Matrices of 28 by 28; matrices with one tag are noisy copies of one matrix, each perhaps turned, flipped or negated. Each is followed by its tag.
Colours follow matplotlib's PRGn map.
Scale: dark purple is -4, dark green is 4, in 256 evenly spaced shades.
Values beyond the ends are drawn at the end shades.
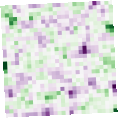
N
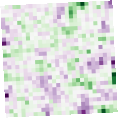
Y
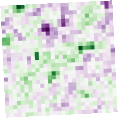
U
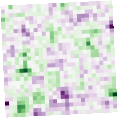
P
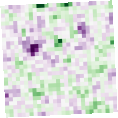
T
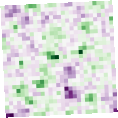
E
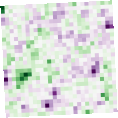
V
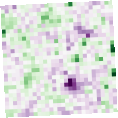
T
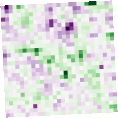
U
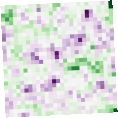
E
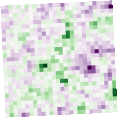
U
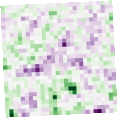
U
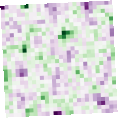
N
